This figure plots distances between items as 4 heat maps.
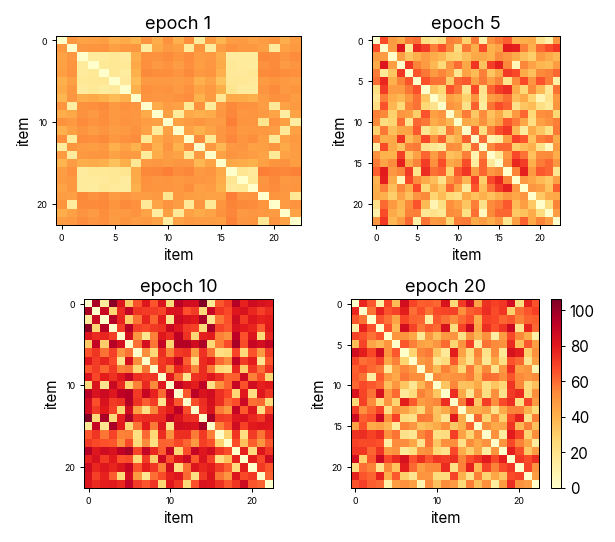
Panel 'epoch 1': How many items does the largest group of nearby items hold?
8
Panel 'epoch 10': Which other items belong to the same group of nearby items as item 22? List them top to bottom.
9, 12
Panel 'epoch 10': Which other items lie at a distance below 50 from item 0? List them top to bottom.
2, 5, 10, 15
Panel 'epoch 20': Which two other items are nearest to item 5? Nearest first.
15, 12
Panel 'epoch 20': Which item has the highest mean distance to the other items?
19
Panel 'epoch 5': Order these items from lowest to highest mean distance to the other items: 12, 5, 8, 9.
8, 9, 12, 5
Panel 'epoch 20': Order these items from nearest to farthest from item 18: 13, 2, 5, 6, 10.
6, 10, 13, 5, 2
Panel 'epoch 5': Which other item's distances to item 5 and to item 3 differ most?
17
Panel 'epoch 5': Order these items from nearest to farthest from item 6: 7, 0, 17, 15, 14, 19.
0, 7, 17, 19, 14, 15
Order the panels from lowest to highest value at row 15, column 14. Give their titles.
epoch 5, epoch 1, epoch 20, epoch 10
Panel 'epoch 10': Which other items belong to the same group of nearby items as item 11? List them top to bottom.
18, 20
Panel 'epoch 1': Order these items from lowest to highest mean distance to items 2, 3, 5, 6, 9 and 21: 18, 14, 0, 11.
18, 11, 0, 14
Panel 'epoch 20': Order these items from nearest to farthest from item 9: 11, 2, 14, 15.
2, 15, 11, 14
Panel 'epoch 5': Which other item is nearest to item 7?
20
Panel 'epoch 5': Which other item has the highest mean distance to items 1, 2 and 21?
16
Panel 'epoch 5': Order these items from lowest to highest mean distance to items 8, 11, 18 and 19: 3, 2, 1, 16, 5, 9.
2, 3, 9, 1, 5, 16
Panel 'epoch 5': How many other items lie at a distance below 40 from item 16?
3
